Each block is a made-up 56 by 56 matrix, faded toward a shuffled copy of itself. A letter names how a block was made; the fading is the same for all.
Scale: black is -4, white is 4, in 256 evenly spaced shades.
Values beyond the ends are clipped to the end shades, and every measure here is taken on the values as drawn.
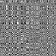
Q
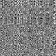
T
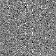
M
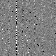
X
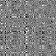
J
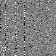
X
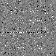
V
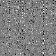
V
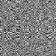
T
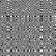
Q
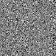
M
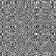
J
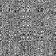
T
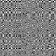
Q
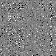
V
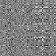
J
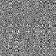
T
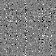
V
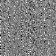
M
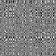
Q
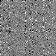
V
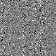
M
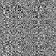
T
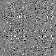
V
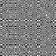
Q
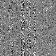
X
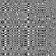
Q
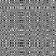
Q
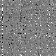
V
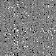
V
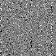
M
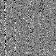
M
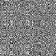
T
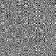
T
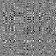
J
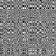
Q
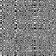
J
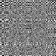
J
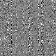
X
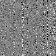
X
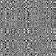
J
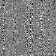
X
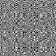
J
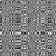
Q
